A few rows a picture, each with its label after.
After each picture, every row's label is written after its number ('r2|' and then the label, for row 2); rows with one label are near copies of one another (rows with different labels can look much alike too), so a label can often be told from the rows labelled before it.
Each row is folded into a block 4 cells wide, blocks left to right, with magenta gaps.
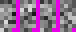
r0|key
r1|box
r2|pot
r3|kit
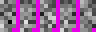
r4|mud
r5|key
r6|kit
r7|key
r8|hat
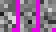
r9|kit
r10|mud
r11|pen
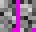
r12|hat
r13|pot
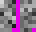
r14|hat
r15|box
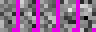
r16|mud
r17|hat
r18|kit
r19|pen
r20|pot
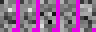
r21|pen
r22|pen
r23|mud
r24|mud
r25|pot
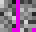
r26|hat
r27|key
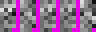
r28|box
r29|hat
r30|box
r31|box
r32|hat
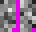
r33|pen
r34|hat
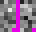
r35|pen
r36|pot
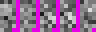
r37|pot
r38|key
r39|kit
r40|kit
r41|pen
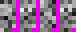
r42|pot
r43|box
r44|hat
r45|box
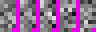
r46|kit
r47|hat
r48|hat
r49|box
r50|key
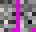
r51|key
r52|mud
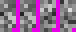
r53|kit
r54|kit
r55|box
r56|pen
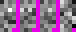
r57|pen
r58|box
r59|pen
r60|hat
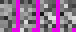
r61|pot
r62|key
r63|kit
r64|kit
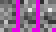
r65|key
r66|pen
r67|pen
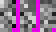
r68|hat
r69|kit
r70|key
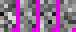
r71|kit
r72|hat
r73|mud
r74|pen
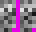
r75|box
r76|box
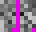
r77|mud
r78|kit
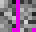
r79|hat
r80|key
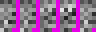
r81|key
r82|key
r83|box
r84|box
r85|key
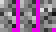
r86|hat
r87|hat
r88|box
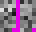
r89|box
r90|pot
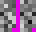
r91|kit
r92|mud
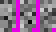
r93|pot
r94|mud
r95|box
